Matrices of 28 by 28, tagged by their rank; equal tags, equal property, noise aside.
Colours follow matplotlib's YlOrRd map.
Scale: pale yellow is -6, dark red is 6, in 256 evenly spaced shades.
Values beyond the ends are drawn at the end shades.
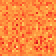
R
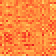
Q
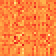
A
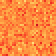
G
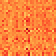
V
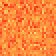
G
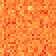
Q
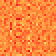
V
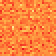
Q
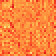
A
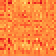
V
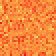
Q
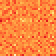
G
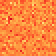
Q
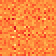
A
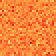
Q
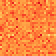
R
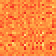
V
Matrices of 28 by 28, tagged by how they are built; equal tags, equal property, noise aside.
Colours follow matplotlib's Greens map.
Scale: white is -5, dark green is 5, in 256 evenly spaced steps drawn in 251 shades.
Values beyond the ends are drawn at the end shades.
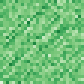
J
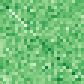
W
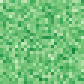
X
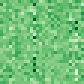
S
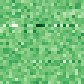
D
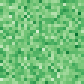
X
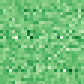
D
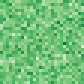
X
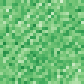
J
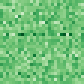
D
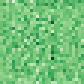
S
